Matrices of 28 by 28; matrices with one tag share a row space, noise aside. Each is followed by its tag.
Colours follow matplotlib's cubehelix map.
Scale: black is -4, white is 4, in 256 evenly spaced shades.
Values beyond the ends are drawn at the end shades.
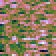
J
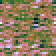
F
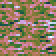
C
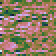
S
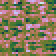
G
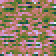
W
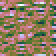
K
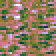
C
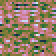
F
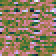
F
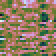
J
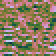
W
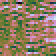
G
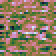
J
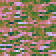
C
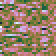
S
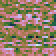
W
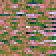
G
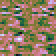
C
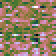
F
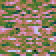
W
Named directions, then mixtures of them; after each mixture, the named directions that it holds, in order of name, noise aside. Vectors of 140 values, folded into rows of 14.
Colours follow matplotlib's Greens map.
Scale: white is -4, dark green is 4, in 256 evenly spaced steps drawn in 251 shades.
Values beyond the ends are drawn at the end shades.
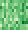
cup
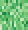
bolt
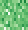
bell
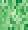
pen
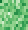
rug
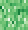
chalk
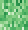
bell, bolt, pen.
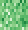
bell, cup.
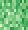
bell, cup, pen.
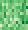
cup.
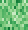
bell, pen.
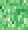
chalk.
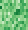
chalk, rug.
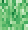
pen.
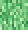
bolt.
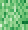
bell, bolt, cup.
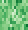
pen.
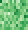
rug.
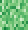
bell, bolt, rug.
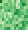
rug.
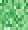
bell, pen, rug.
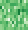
chalk.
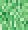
bolt.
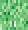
bolt.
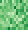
pen, rug.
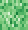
bolt, pen, rug.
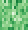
pen.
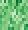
pen.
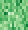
bell, bolt, pen.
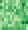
cup, rug.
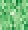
bolt, pen.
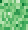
rug.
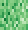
bell, bolt, cup.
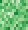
rug.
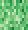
bell, cup, pen.
